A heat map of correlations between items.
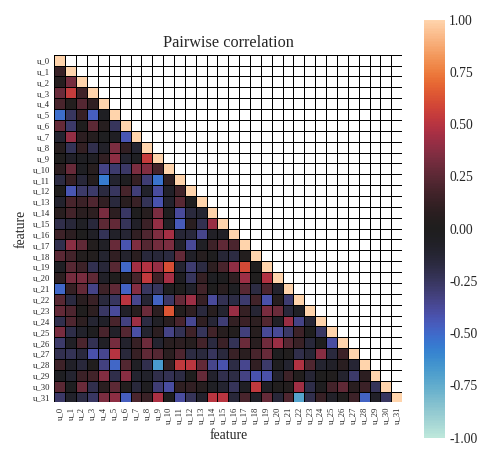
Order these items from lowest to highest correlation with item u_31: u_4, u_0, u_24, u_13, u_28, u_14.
u_28, u_0, u_13, u_24, u_4, u_14
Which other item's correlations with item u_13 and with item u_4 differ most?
u_11
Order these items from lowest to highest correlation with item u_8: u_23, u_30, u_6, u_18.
u_18, u_30, u_6, u_23
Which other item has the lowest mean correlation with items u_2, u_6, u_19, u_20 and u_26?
u_25
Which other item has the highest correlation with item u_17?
u_19
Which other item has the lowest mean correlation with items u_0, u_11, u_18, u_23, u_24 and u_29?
u_15
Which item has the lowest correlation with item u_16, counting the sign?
u_13
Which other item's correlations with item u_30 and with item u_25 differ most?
u_26
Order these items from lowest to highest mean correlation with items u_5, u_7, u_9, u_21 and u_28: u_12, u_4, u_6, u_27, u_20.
u_6, u_12, u_4, u_20, u_27
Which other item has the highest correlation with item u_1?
u_3
